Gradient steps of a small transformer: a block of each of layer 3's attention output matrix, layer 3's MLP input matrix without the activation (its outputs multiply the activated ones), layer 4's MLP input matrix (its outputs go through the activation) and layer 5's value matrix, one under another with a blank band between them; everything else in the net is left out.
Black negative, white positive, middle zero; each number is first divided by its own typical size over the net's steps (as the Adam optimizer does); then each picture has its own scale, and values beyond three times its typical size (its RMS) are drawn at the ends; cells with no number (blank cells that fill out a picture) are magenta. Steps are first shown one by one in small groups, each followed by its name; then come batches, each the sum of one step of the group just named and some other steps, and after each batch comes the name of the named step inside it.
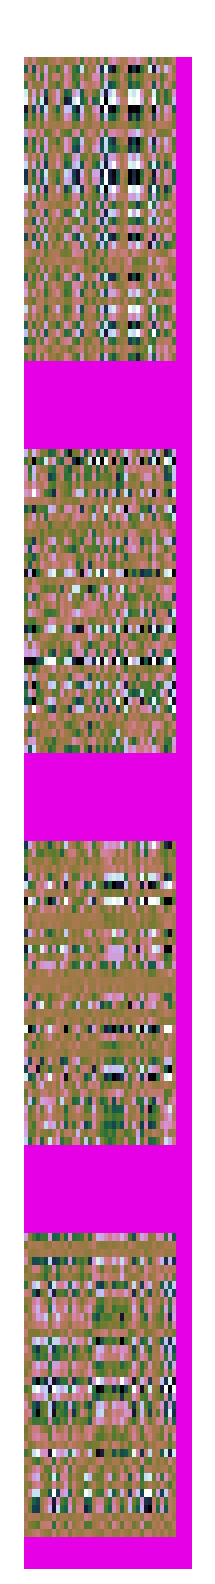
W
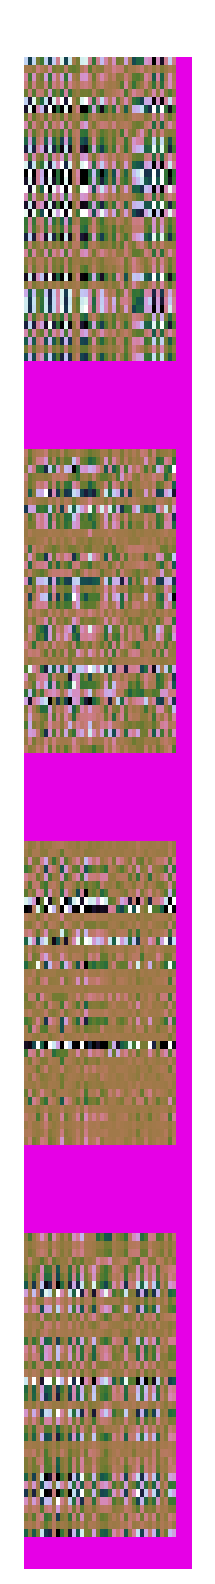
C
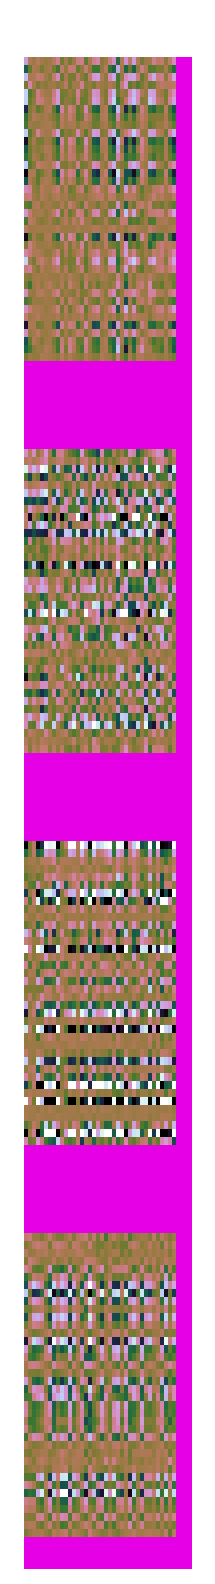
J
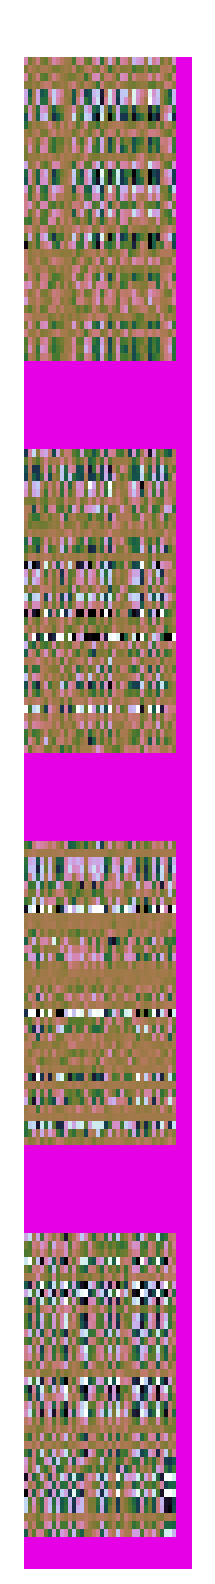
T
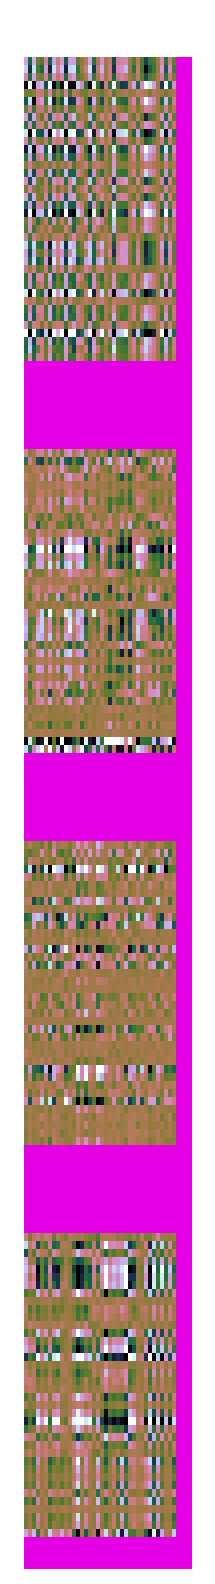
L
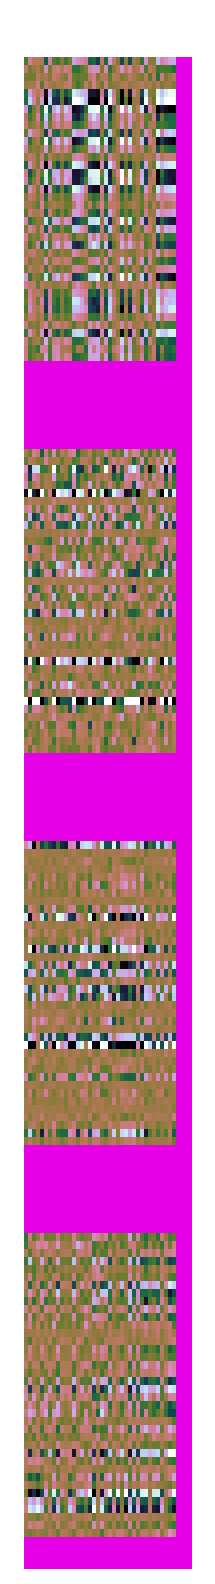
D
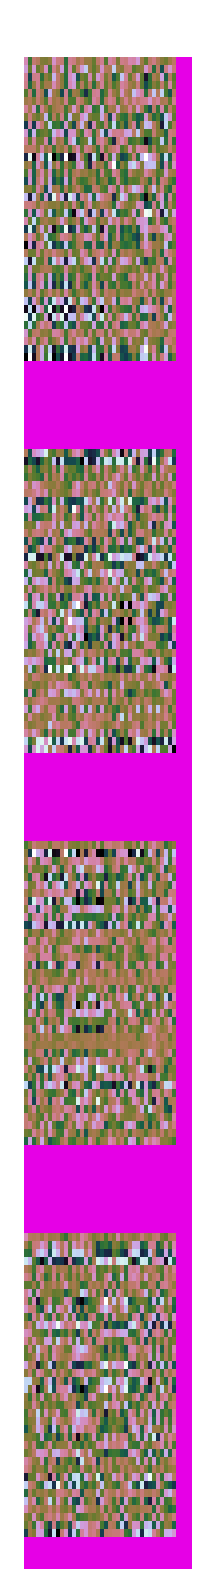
T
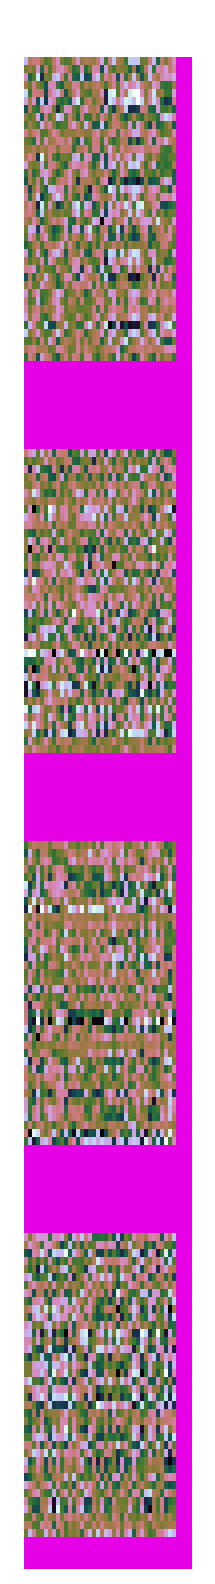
W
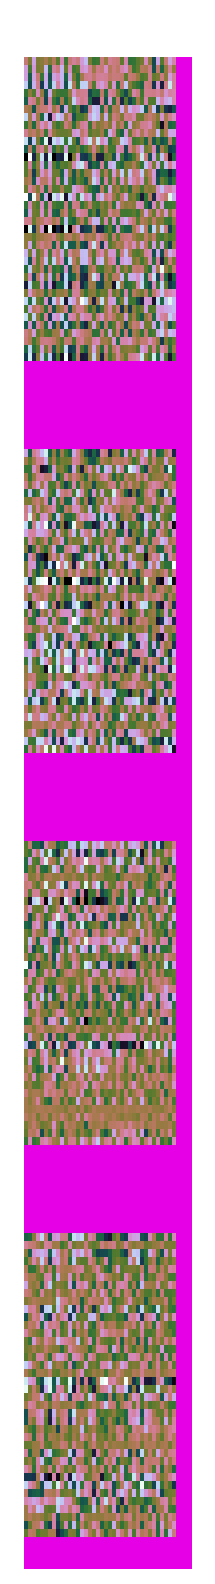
D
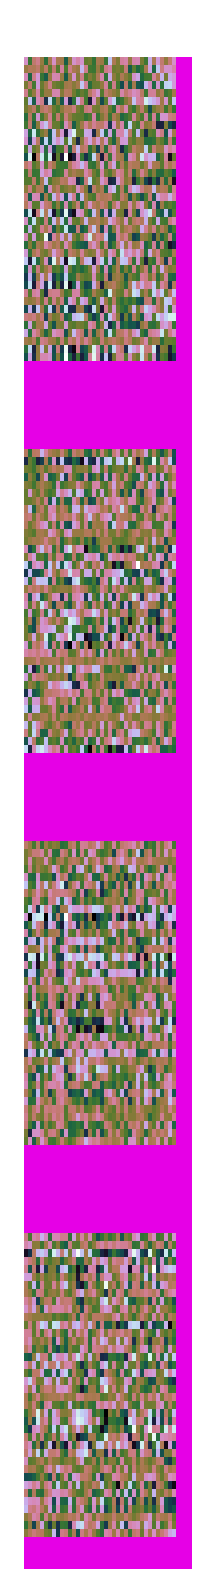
L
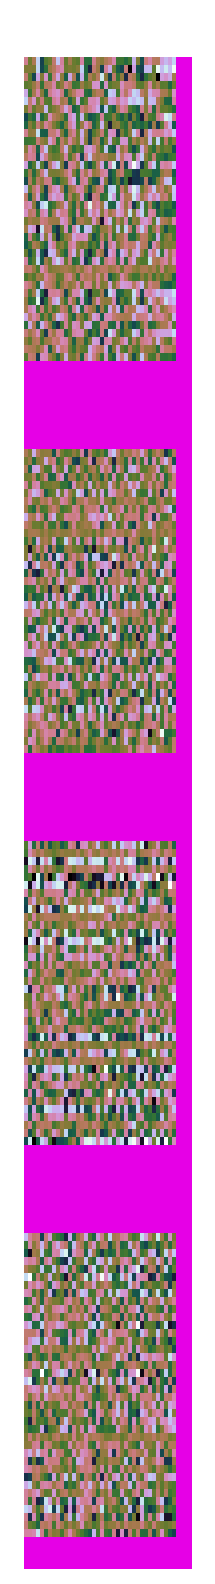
W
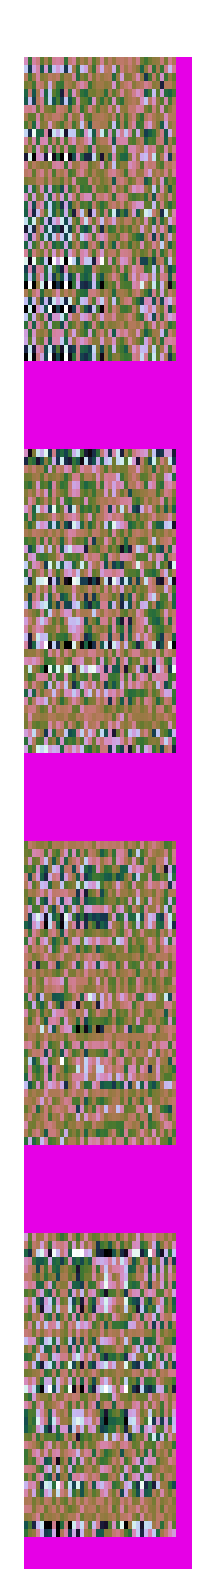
L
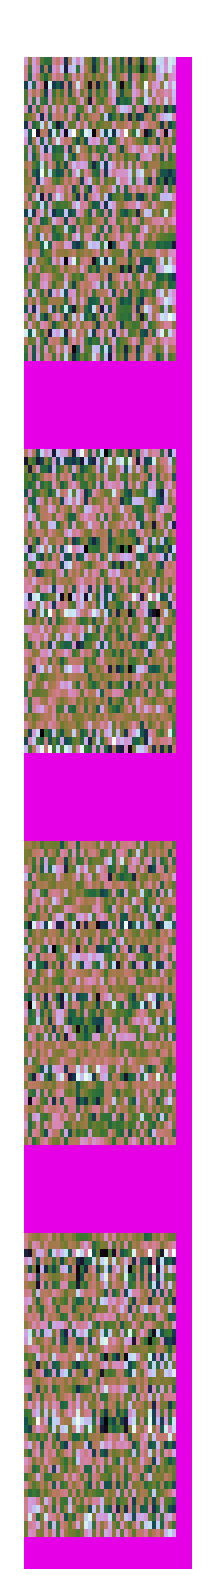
L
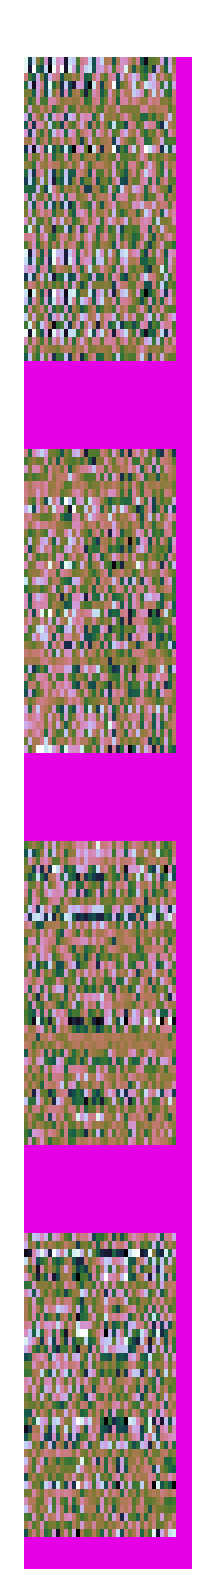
L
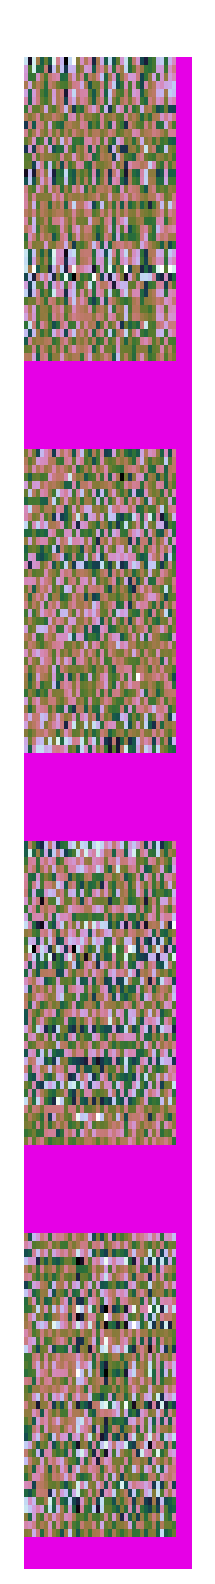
J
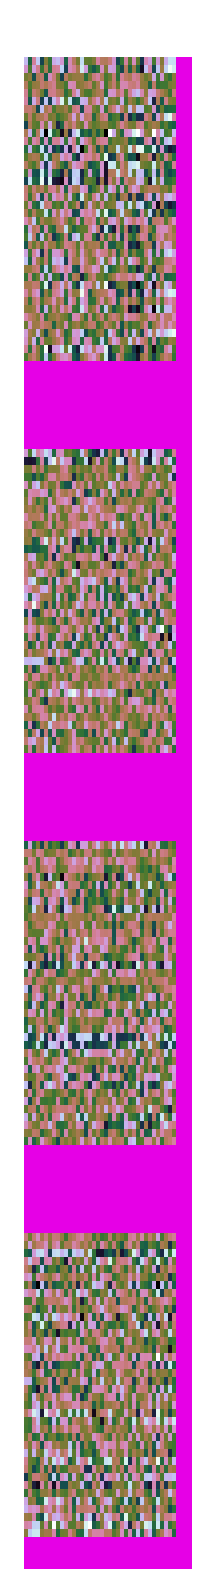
T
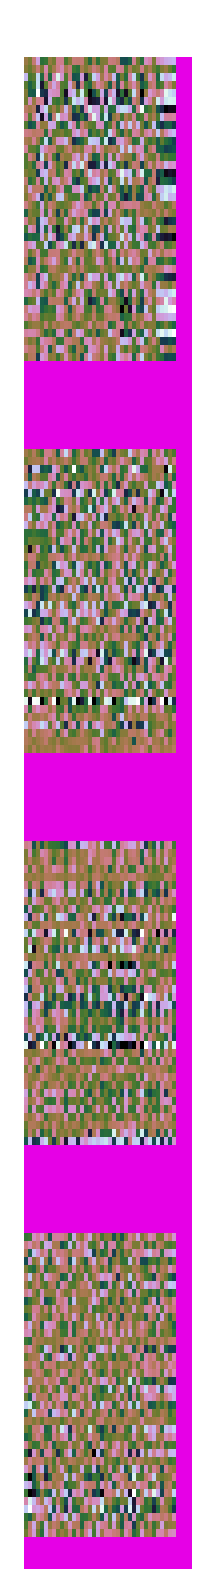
D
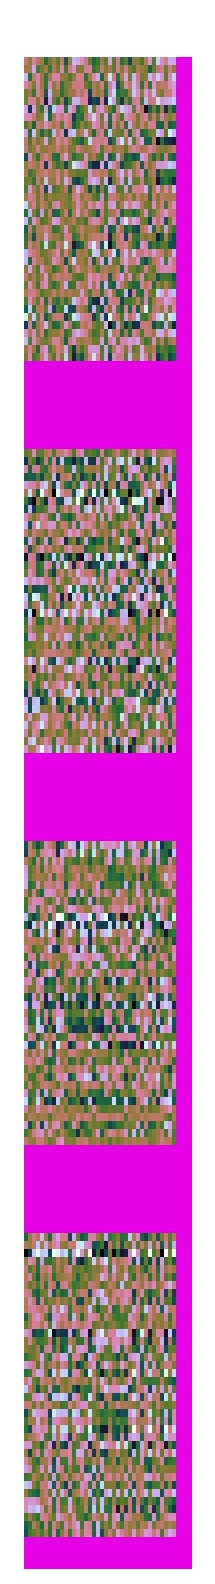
D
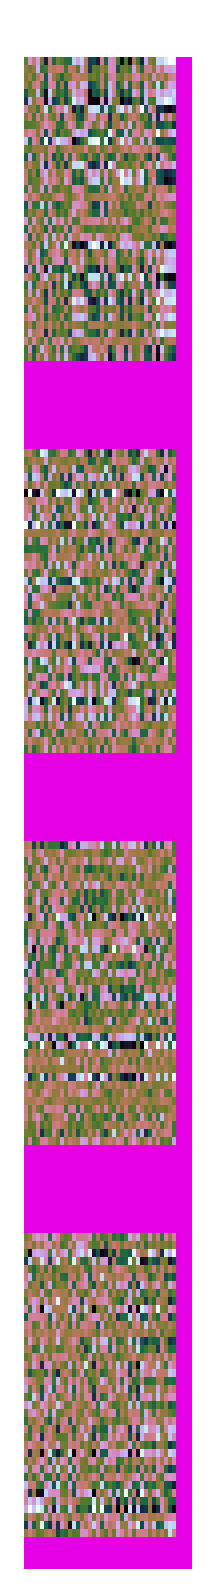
D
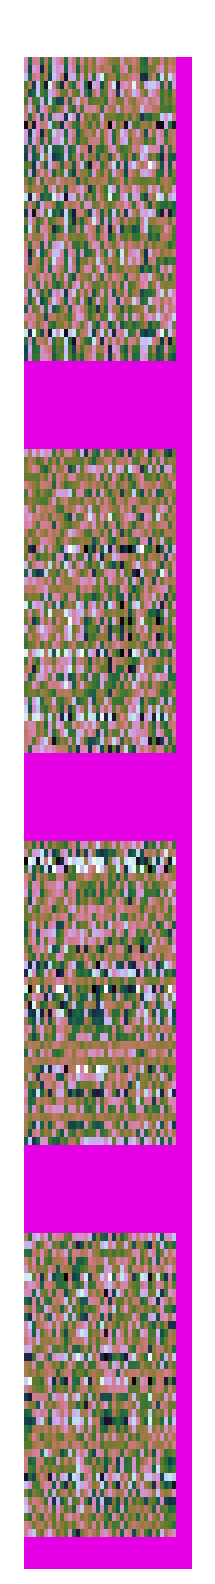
L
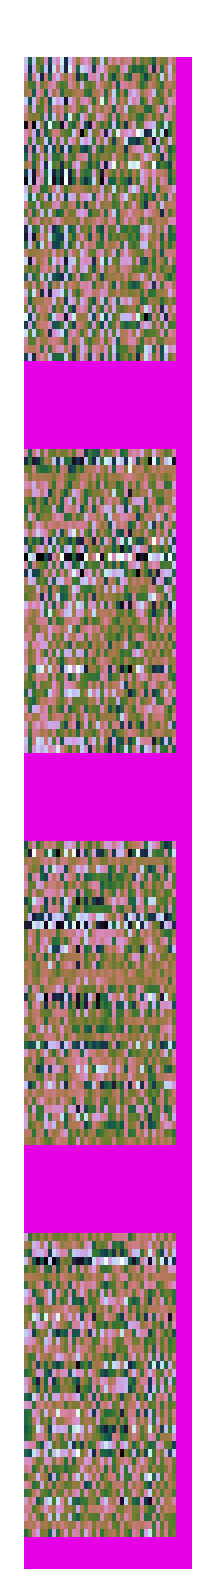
W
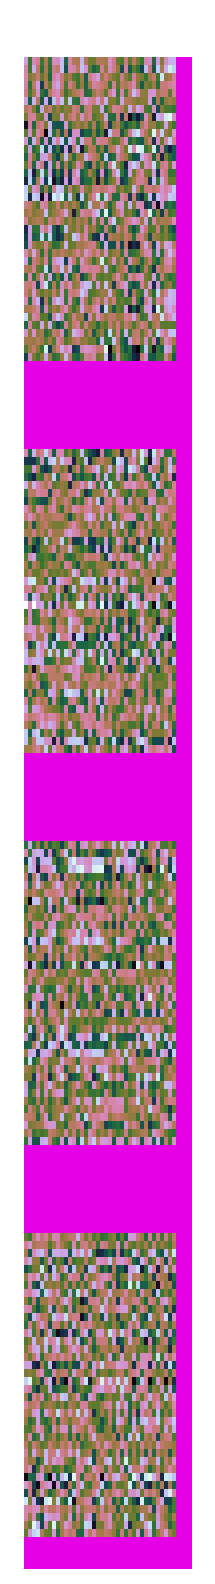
T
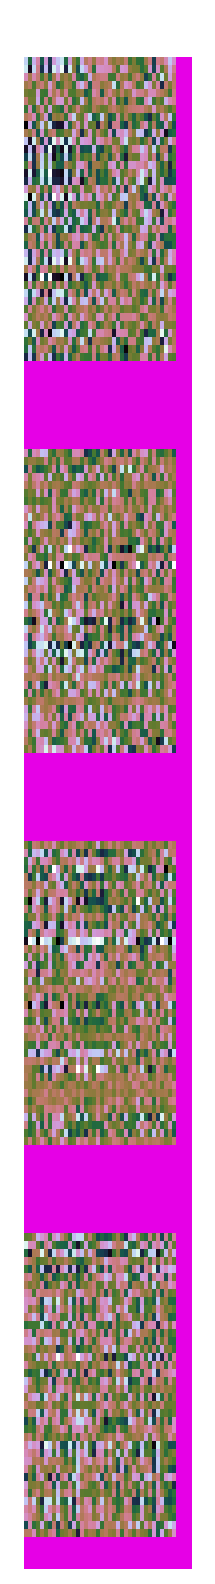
L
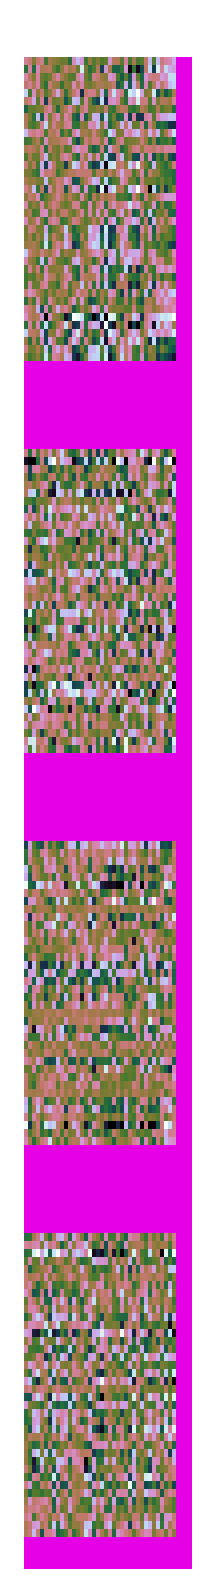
W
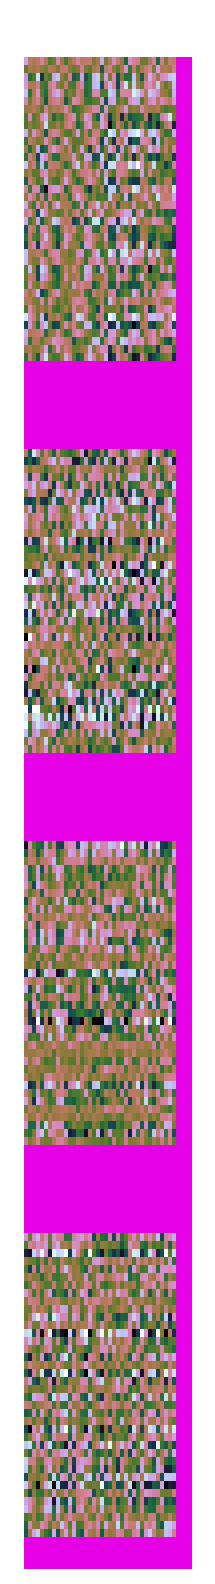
W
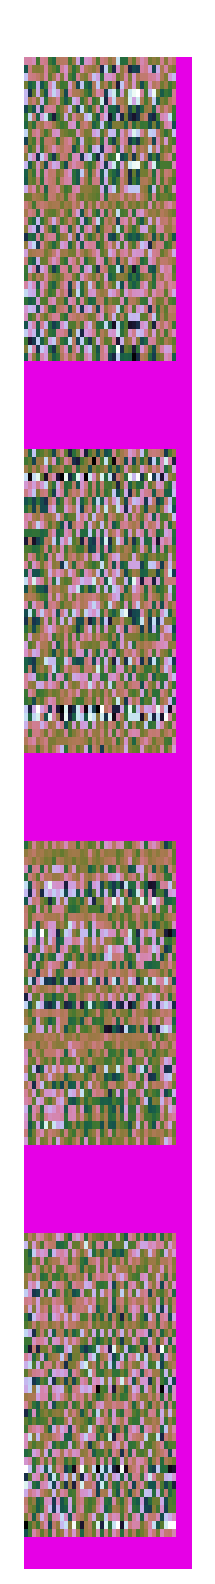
W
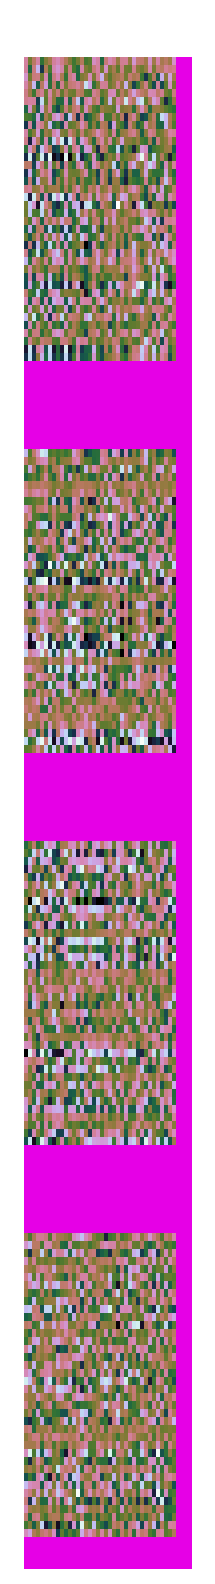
J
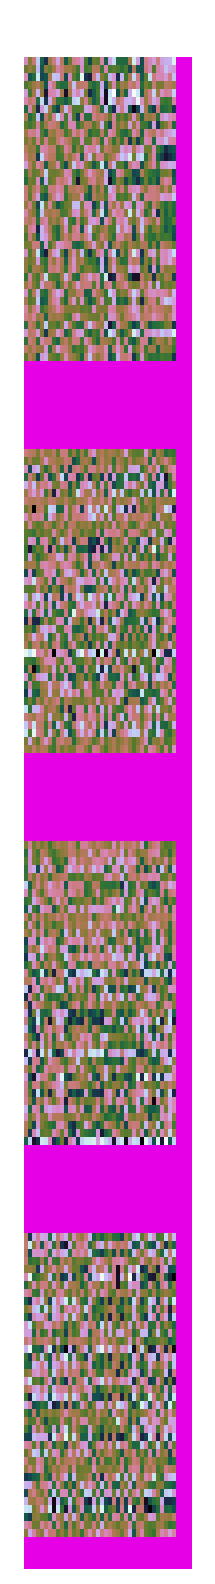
W
